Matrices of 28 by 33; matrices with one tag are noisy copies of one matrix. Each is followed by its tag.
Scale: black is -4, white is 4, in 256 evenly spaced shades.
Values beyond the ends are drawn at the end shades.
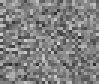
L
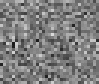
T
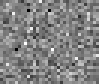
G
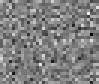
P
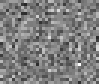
T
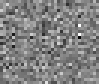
L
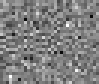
L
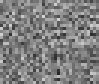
P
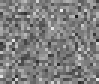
T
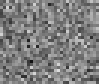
G
